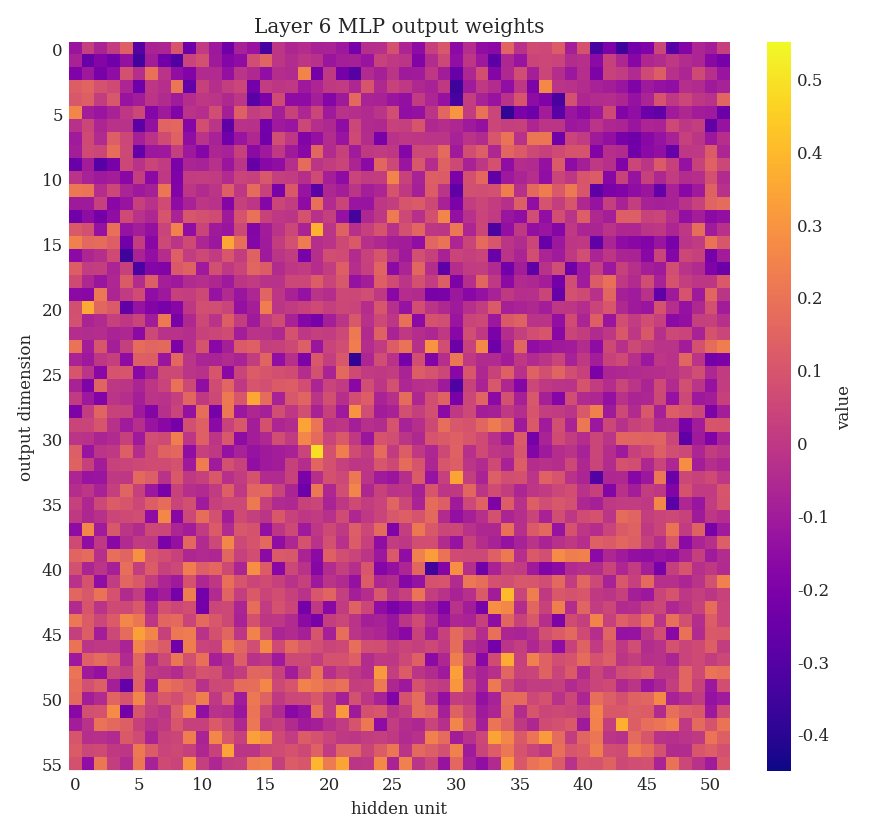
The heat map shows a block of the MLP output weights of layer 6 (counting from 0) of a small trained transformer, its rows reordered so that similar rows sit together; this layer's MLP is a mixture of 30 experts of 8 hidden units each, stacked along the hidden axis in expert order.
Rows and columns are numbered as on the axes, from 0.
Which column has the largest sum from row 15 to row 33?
21
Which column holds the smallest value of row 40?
28
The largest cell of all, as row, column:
31, 19
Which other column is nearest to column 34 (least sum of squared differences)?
36
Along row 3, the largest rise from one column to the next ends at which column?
37
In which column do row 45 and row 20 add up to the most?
1
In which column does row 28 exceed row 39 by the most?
41
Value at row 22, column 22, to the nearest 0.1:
0.2
